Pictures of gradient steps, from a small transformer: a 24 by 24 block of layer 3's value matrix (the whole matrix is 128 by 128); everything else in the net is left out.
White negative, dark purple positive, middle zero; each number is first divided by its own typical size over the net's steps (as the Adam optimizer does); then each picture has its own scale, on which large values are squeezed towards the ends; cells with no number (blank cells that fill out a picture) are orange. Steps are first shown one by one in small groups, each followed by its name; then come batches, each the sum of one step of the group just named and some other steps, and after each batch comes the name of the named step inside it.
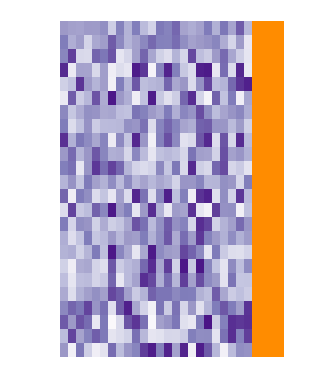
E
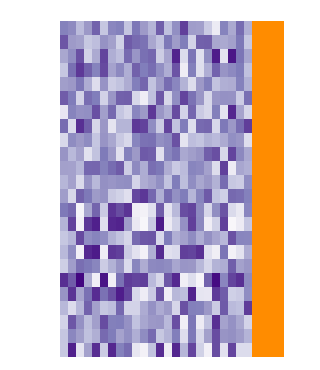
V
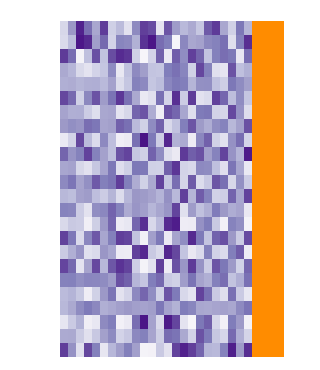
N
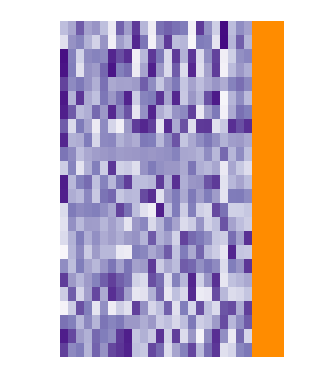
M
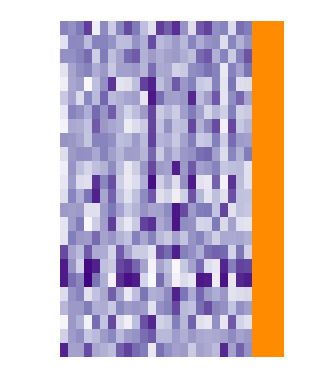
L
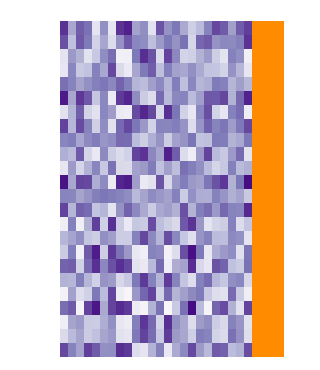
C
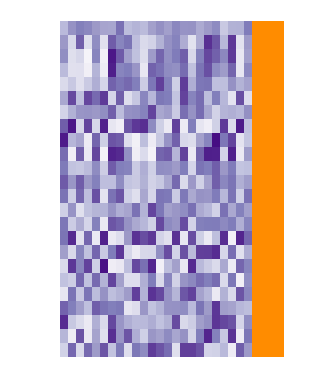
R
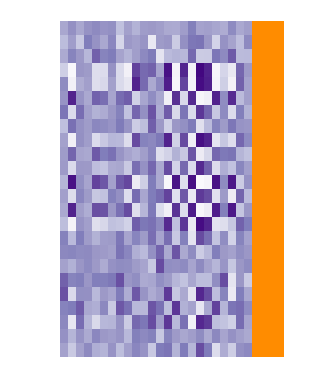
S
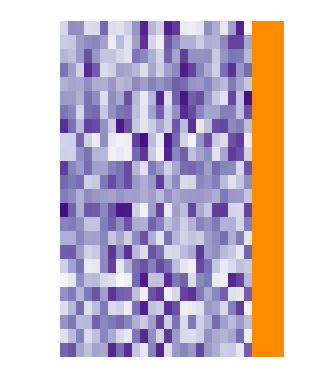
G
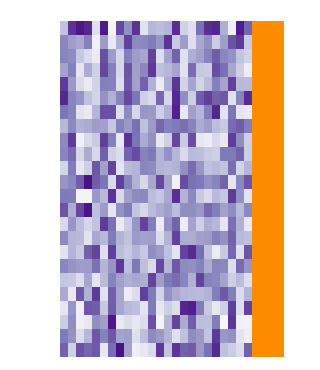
C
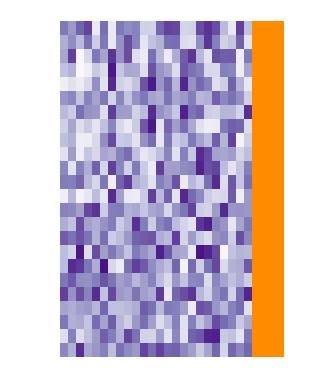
R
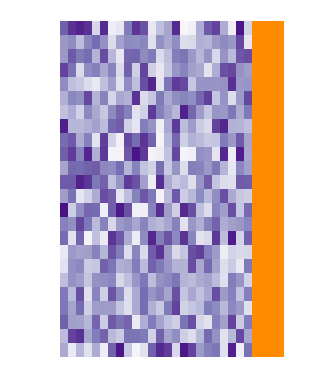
G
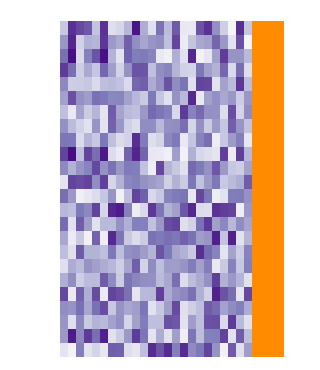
E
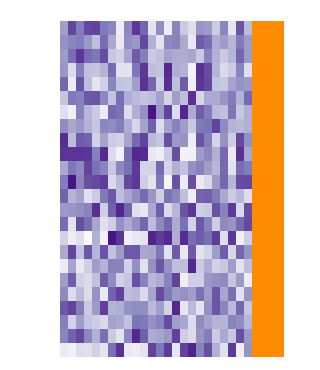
S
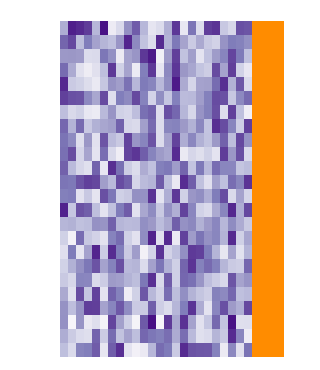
C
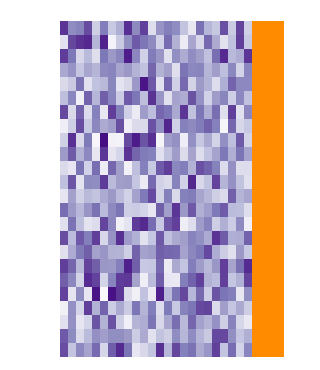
L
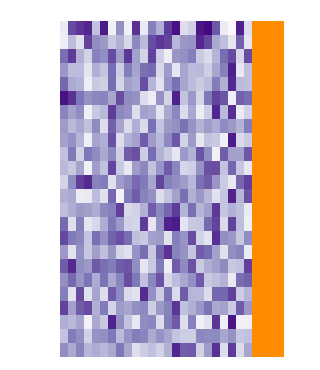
N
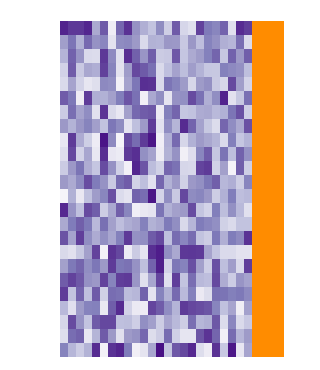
V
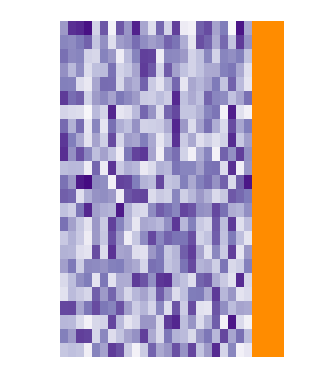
C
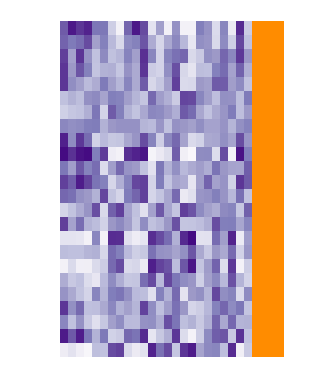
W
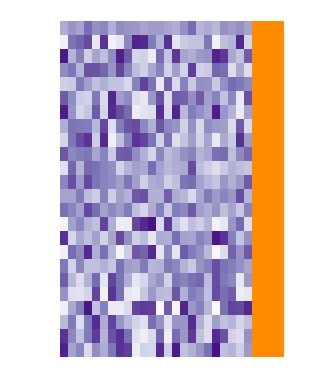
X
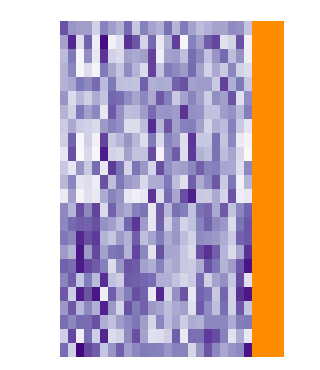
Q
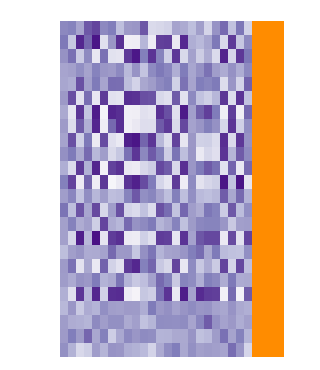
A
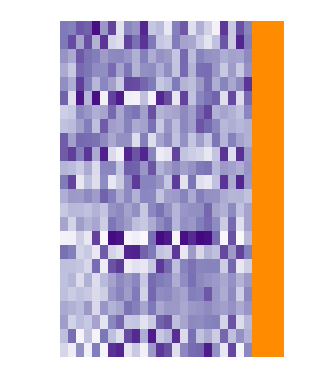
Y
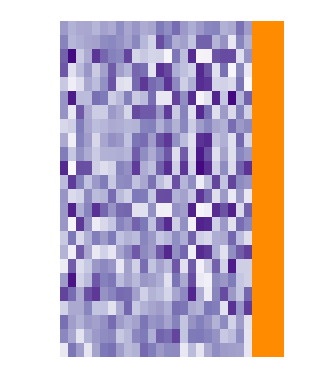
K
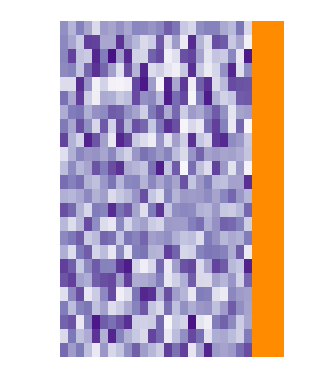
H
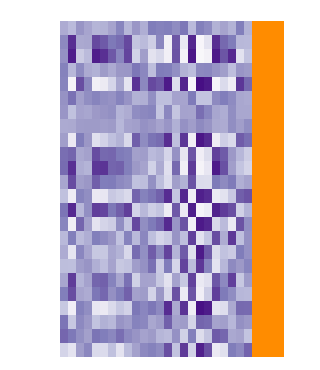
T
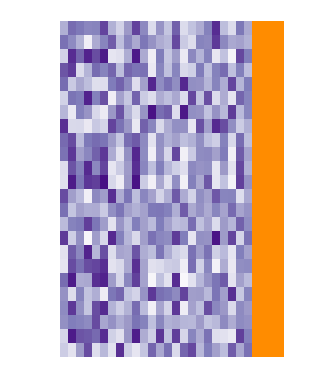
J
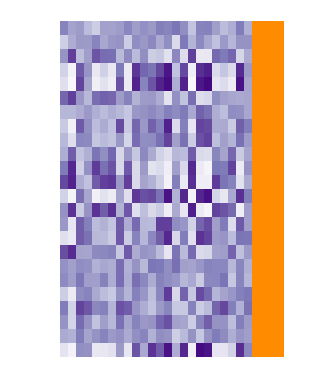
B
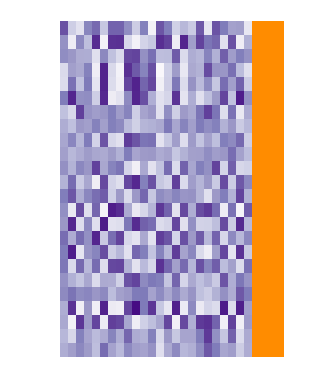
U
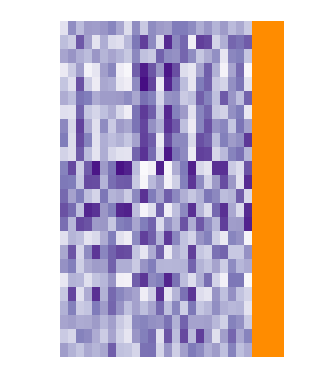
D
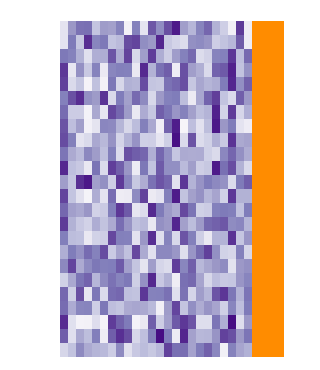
H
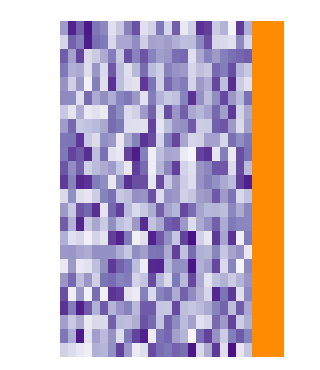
W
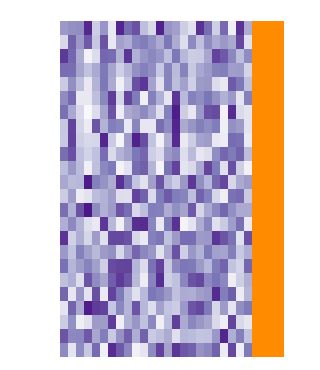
X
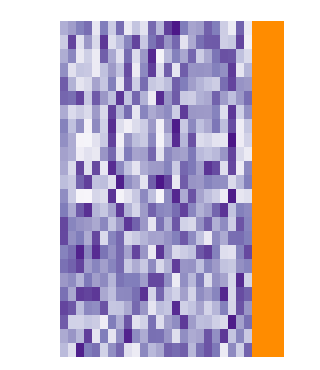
Q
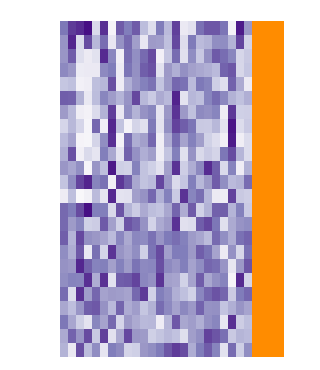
Q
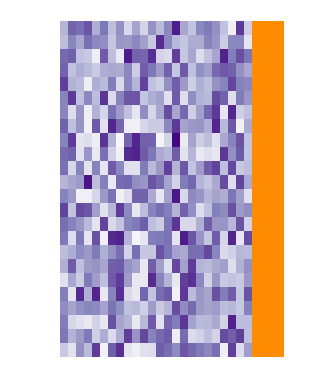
A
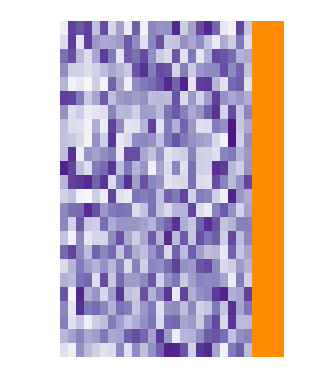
B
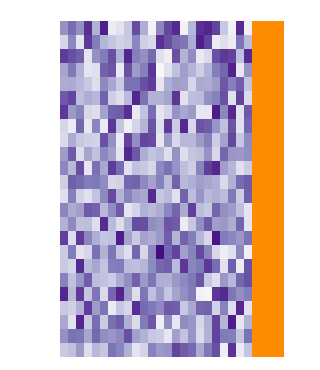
U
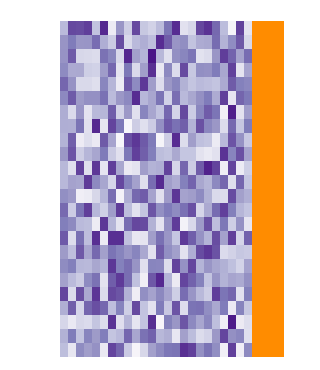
A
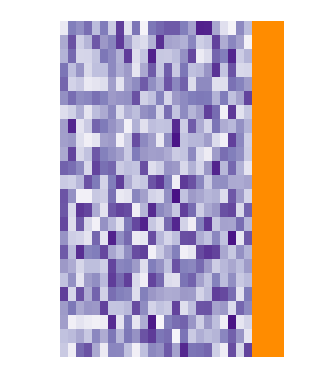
T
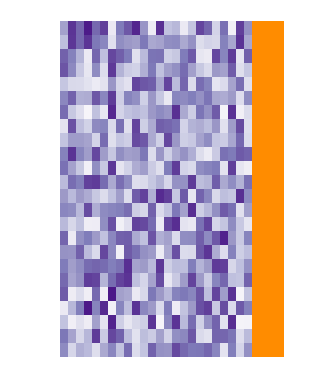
X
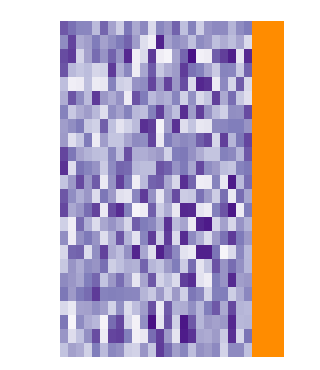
K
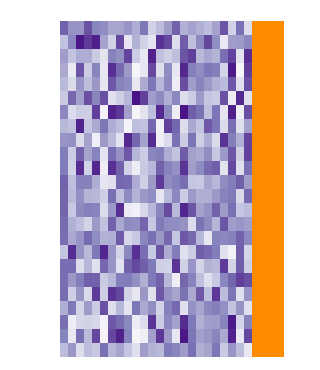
A
